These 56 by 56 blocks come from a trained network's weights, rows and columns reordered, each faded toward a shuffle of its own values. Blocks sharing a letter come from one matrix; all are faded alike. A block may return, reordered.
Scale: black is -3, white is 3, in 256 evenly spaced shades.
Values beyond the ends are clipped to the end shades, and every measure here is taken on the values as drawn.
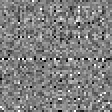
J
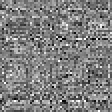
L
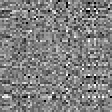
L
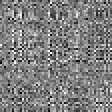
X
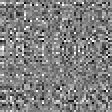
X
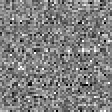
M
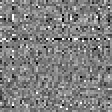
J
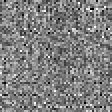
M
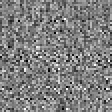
M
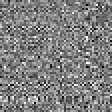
L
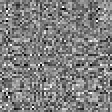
L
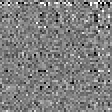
J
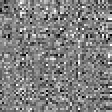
X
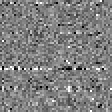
J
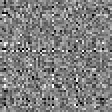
L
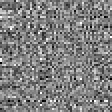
L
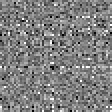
J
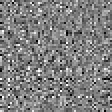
X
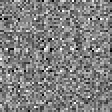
M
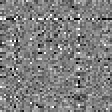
J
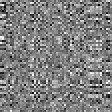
X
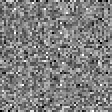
M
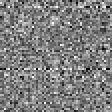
L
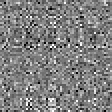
X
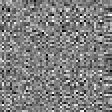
X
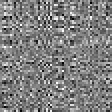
X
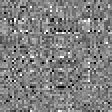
J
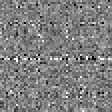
J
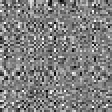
X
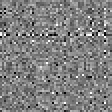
J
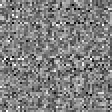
M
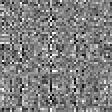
X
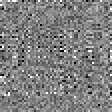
J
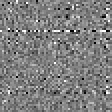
J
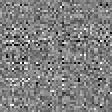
J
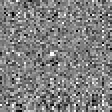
X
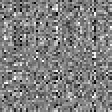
X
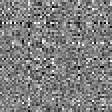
L
